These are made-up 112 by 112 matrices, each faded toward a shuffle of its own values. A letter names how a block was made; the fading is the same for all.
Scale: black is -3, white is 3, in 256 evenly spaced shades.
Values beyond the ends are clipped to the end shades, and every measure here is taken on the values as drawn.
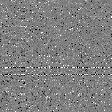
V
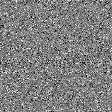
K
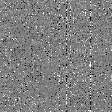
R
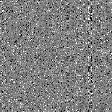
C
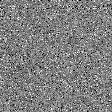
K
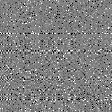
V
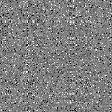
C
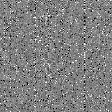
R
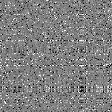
V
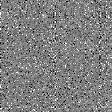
R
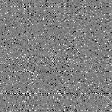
V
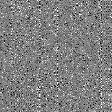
C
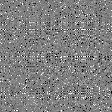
V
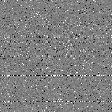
V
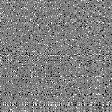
V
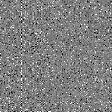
R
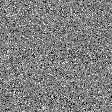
K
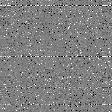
V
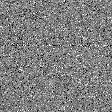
K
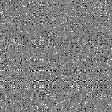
V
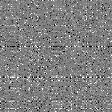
V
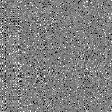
C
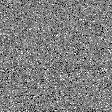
K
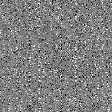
C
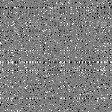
V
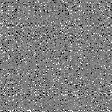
V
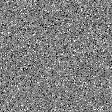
K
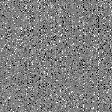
C
